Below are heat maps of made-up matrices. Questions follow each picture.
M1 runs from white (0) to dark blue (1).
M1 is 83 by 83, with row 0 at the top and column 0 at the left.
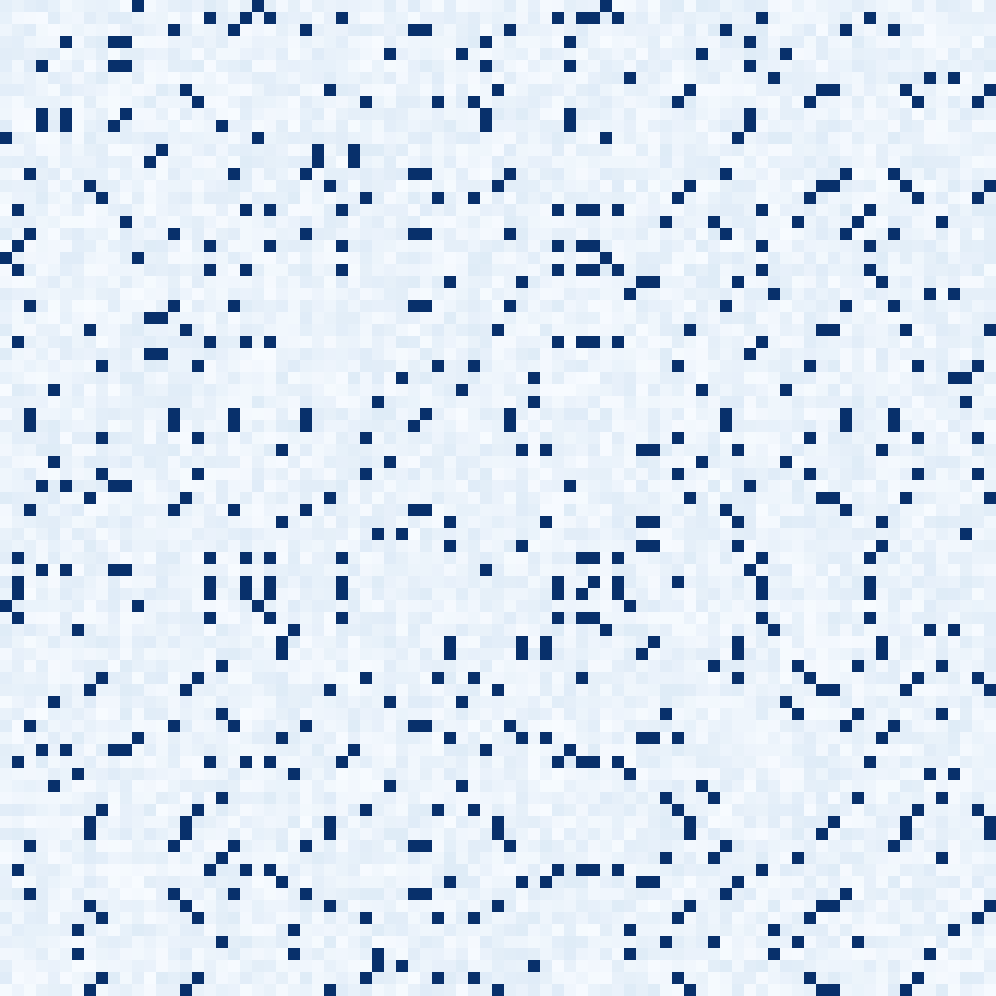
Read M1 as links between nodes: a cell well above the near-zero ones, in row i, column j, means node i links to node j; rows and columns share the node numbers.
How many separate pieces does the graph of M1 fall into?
5
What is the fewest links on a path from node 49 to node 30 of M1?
3
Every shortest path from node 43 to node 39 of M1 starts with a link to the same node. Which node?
node 61
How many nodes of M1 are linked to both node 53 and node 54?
6
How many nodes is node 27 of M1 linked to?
8
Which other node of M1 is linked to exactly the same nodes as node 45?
node 23
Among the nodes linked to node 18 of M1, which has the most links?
node 10
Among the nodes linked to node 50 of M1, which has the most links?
node 52
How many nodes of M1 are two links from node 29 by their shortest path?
7
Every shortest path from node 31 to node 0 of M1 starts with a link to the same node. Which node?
node 79
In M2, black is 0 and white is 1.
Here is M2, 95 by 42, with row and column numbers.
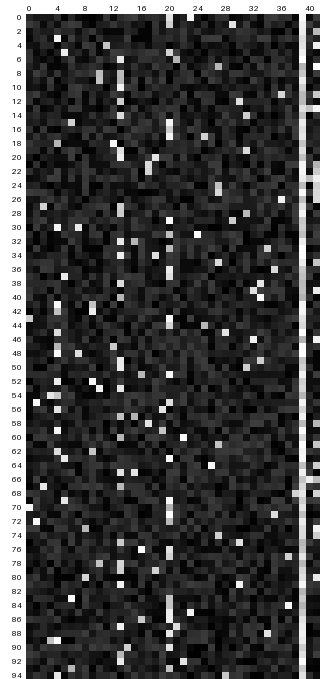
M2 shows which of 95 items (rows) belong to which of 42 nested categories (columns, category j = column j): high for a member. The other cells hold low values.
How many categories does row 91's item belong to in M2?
2
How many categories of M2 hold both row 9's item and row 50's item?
2
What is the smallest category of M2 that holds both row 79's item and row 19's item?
13
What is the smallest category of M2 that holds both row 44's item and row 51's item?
20
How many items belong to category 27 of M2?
6
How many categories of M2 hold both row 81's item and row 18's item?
1
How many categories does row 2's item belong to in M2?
2
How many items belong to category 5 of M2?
4
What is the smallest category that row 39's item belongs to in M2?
32
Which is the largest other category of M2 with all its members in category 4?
9
